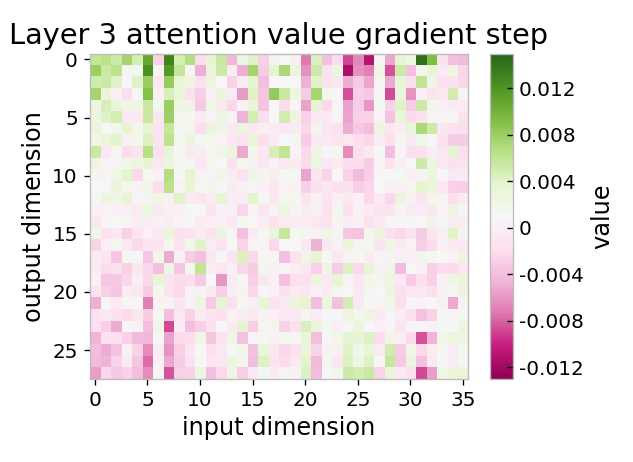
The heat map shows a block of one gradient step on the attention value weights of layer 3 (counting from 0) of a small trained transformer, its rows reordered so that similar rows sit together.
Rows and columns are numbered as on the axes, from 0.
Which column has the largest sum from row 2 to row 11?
7
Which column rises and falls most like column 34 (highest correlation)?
23
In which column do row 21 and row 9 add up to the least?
34
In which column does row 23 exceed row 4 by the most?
20
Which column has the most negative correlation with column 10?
21
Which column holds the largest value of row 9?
31
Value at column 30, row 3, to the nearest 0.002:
-0.006
